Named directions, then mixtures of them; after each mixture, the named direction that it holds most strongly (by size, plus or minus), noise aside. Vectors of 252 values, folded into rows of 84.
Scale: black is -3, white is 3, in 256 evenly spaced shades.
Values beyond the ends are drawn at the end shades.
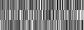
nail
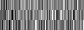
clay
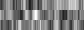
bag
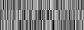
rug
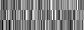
clay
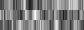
bag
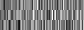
clay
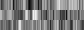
bag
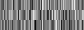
rug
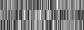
rug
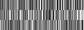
nail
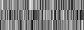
nail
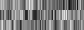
bag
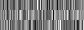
nail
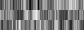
bag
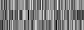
nail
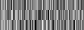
rug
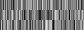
rug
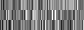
clay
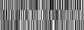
rug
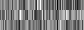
nail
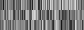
rug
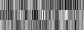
bag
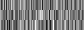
rug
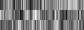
bag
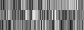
bag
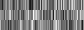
nail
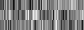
bag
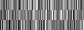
clay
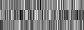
nail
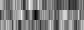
bag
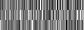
nail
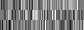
clay
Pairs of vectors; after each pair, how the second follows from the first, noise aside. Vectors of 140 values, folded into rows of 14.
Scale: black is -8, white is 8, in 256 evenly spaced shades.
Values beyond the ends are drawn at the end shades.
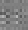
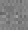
shrunk.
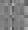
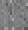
negated, partly zeroed.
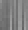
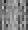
wrapped around, negated, scaled up.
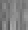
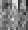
reversed, scaled up.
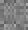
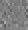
negated, partly zeroed.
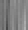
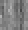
wrapped around.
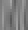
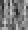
reversed, scaled up.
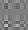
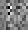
wrapped around, negated, scaled up.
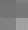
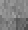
negated.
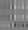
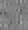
wrapped around, shrunk.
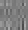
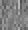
wrapped around, negated.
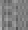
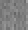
wrapped around, shrunk.
